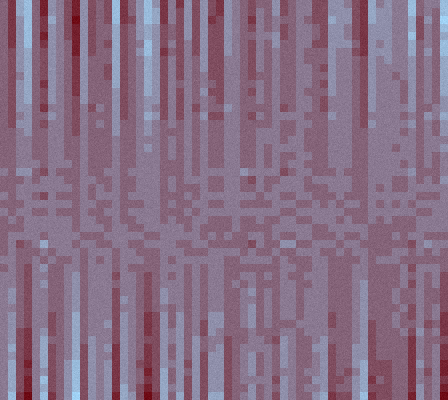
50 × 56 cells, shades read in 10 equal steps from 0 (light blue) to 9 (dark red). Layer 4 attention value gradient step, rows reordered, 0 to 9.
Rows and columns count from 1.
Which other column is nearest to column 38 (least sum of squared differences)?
30
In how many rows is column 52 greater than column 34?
19
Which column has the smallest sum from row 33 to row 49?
10
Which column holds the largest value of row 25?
6
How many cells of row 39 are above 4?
27
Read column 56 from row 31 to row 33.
4 5 5
